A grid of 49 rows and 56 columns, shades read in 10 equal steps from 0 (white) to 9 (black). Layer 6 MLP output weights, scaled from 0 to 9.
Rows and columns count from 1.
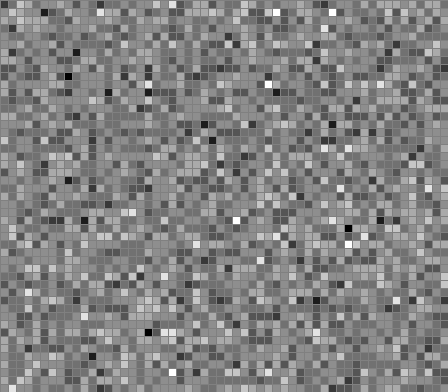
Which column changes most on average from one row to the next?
41
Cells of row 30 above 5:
11
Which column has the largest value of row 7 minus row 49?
2
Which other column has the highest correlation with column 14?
21
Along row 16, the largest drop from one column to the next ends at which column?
43
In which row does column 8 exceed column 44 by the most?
31
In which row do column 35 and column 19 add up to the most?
12
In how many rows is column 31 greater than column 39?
17
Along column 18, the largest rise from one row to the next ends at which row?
35
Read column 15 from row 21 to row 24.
6 4 4 4
